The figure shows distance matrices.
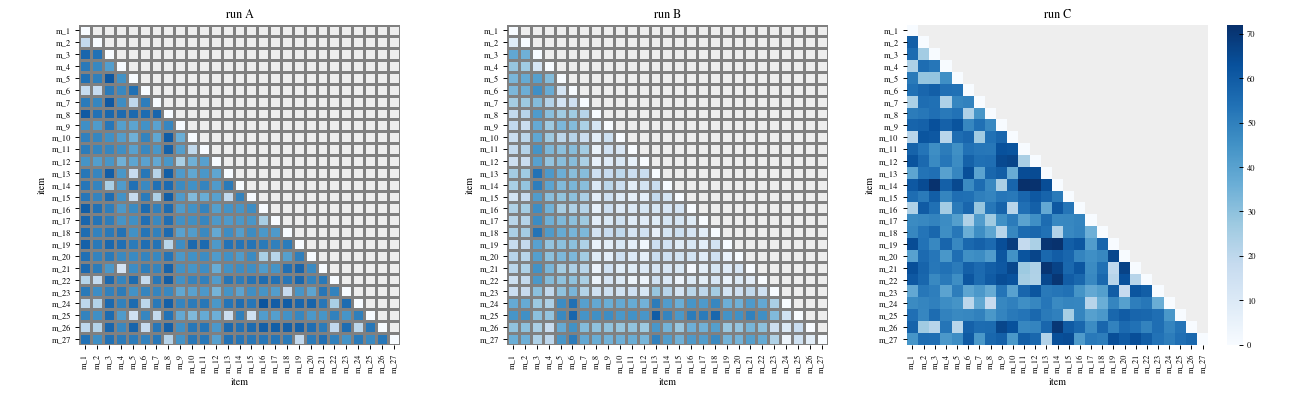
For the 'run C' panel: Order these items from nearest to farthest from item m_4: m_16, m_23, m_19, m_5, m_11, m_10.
m_10, m_16, m_23, m_5, m_11, m_19
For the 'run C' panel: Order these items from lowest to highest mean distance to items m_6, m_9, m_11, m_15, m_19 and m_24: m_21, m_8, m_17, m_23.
m_17, m_8, m_21, m_23
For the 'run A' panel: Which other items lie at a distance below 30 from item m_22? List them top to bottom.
m_1, m_2, m_6, m_24, m_26
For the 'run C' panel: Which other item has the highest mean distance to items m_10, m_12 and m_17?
m_14
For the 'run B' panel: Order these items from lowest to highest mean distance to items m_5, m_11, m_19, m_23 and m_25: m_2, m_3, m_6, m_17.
m_17, m_2, m_6, m_3
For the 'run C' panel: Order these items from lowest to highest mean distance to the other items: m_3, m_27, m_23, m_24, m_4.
m_24, m_4, m_23, m_3, m_27
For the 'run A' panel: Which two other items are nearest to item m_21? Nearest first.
m_4, m_12
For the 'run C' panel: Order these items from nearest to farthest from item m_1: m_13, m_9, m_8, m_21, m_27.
m_13, m_27, m_8, m_9, m_21
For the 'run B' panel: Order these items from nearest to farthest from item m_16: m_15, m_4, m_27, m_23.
m_15, m_23, m_4, m_27
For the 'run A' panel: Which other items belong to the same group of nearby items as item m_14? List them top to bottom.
m_3
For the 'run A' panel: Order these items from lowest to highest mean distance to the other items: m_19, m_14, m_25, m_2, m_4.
m_25, m_2, m_4, m_14, m_19
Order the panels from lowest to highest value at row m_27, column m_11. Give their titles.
run B, run A, run C
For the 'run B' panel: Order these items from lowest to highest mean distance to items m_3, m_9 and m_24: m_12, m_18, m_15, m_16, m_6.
m_12, m_15, m_16, m_18, m_6
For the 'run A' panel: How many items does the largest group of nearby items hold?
6
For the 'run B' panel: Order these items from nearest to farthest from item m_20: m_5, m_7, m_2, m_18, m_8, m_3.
m_8, m_18, m_2, m_7, m_5, m_3
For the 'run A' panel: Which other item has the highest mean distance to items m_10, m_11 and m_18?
m_8
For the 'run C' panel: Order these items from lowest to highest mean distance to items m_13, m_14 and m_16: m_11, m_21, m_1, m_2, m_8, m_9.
m_1, m_9, m_8, m_2, m_11, m_21
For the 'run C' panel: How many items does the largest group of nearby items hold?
5
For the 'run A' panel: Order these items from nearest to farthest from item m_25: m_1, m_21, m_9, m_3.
m_9, m_21, m_1, m_3
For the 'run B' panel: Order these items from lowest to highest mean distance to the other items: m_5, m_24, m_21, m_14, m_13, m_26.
m_21, m_14, m_13, m_26, m_5, m_24
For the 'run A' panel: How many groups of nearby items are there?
9
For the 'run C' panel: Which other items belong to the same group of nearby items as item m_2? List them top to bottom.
m_3, m_5, m_26
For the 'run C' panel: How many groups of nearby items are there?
8
